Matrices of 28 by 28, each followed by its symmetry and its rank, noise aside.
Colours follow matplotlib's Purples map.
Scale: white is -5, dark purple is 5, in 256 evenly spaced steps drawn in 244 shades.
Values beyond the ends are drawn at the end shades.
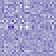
no symmetry, rank four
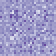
symmetric, rank five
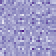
no symmetry, rank four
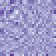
symmetric, rank three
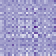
no symmetry, rank three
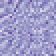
antisymmetric, rank four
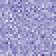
antisymmetric, rank four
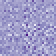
no symmetry, rank three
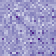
symmetric, rank four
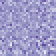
no symmetry, rank three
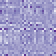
no symmetry, rank three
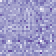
symmetric, rank five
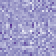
no symmetry, rank five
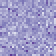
no symmetry, rank five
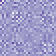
symmetric, rank three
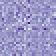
no symmetry, rank five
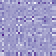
antisymmetric, rank four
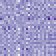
antisymmetric, rank four
